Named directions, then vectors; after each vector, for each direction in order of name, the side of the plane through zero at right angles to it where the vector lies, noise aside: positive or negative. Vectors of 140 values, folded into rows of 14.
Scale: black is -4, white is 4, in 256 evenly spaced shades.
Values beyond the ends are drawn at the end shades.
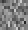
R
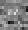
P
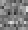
negative, negative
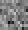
positive, negative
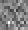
negative, positive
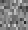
positive, positive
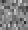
positive, positive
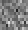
negative, positive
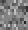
positive, positive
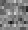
positive, positive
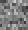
positive, positive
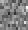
negative, negative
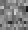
positive, positive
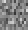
negative, negative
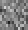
positive, negative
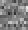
negative, negative
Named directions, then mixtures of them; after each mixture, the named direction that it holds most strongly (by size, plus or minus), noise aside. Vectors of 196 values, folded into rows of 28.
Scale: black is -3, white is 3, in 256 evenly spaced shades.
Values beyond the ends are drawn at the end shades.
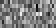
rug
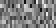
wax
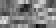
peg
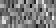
wax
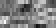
peg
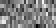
wax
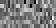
wax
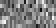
wax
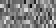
wax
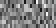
wax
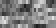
peg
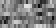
peg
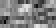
peg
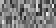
rug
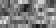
peg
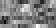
peg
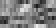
peg
